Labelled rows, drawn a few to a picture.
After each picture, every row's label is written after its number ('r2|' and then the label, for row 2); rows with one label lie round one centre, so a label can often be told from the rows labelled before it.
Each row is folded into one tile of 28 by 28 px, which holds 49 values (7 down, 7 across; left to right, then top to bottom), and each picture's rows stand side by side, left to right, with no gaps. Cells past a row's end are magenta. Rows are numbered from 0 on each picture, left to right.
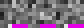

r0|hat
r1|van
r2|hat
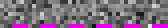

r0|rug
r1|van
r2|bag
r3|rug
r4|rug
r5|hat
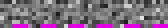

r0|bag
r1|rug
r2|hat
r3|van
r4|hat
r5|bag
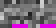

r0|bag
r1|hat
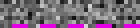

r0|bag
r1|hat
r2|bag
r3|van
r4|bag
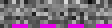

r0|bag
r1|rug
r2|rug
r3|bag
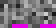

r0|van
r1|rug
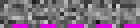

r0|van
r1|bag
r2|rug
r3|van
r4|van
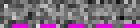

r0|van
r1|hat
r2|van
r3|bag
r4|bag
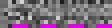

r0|rug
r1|bag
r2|bag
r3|bag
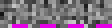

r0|hat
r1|van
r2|bag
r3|van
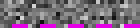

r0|rug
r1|van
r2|hat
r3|bag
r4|hat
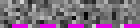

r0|rug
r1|van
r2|rug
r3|hat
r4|hat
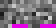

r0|hat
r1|rug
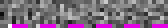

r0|hat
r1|hat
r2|van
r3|rug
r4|rug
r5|rug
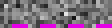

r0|van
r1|van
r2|rug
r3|hat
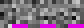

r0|hat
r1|bag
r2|rug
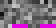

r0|hat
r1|bag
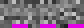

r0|bag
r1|bag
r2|rug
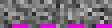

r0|rug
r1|rug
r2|van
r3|rug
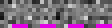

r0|hat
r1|bag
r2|hat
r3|bag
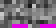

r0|bag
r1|van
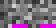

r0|hat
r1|bag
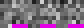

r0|hat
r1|bag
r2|bag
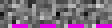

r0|hat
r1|van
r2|hat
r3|hat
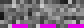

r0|hat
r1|hat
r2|bag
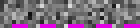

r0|van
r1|hat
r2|hat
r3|rug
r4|van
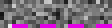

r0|hat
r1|rug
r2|hat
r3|bag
